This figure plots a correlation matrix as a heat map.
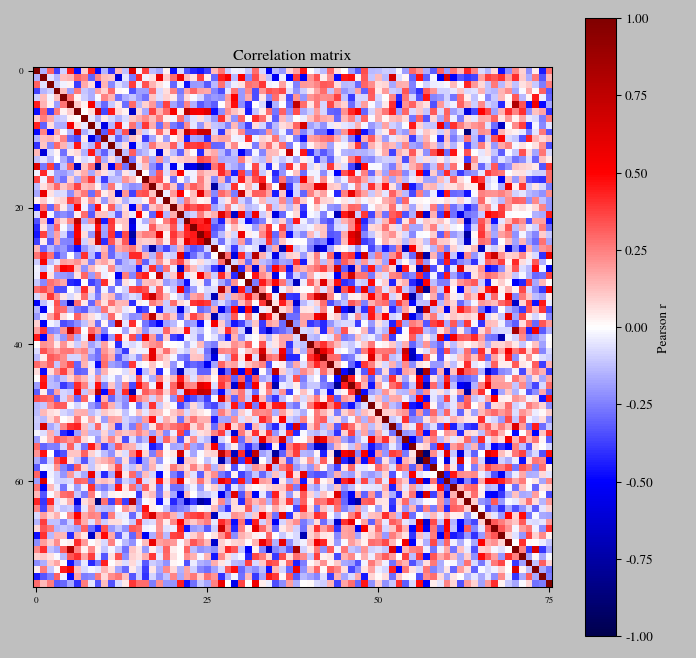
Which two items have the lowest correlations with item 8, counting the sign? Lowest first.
68, 10
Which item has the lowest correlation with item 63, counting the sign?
9
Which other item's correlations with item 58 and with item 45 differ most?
34
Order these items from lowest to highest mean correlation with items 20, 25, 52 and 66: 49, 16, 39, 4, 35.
35, 39, 49, 16, 4
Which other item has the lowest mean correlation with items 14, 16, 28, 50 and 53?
57
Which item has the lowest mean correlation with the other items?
26
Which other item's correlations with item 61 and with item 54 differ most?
41
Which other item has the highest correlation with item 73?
70
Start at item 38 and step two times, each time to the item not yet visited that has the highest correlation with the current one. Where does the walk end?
5
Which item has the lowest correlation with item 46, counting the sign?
44
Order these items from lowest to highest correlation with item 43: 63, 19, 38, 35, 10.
35, 19, 38, 10, 63
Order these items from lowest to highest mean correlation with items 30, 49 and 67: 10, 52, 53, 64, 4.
64, 4, 52, 53, 10
